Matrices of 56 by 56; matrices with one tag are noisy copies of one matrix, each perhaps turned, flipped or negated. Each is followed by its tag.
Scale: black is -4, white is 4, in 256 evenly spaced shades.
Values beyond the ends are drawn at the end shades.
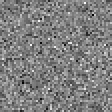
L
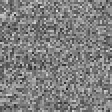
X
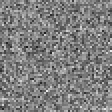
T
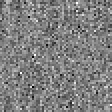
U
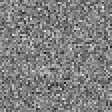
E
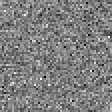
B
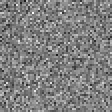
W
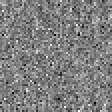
U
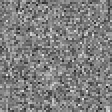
T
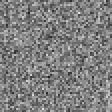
T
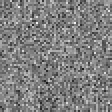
U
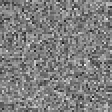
T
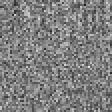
X
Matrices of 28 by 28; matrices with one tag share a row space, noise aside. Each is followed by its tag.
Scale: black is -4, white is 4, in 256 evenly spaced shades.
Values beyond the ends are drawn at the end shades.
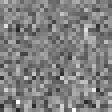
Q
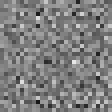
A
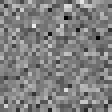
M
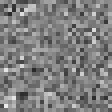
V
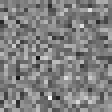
M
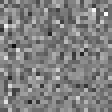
Q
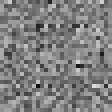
A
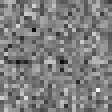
V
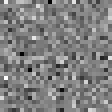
V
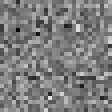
M
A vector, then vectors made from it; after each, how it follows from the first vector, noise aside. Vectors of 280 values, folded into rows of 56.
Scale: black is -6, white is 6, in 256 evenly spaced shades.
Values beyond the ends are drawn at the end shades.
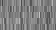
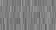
negated, shrunk.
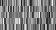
scaled up.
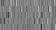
wrapped around, negated, partly zeroed.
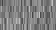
copied.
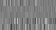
wrapped around, negated, partly zeroed.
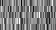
scaled up.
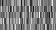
scaled up.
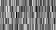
reversed, negated, scaled up.
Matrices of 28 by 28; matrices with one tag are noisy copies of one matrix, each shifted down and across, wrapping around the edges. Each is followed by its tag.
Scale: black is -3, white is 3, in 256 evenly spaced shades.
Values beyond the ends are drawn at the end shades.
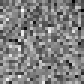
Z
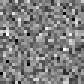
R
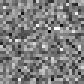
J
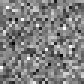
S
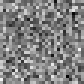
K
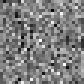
Z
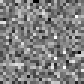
R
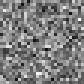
S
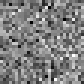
Z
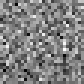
K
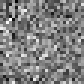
Z
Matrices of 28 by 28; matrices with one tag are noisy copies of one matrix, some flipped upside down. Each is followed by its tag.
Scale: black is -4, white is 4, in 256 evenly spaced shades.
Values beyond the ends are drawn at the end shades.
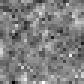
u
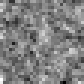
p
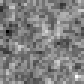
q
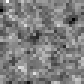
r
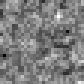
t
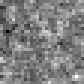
q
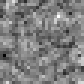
t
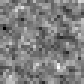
t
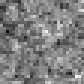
q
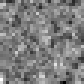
p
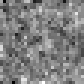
u
